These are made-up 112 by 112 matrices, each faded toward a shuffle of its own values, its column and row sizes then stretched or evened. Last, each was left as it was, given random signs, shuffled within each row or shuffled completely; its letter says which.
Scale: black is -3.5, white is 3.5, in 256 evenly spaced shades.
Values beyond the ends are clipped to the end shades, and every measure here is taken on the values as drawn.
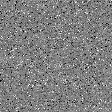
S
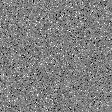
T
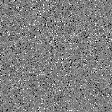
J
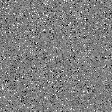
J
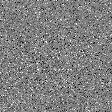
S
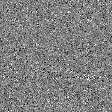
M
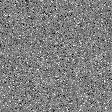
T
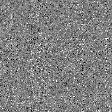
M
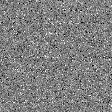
S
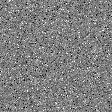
T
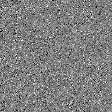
M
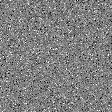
T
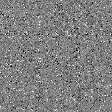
J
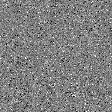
S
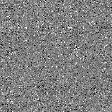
J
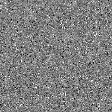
M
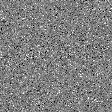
S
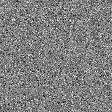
S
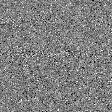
S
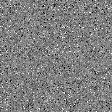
M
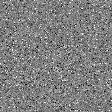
S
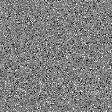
J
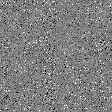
M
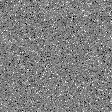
T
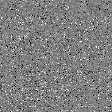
J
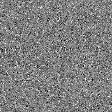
M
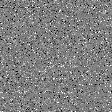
S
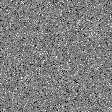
T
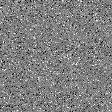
S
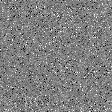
S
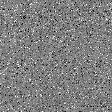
S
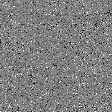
J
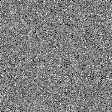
M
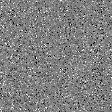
M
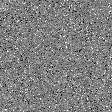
T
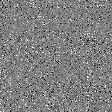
J
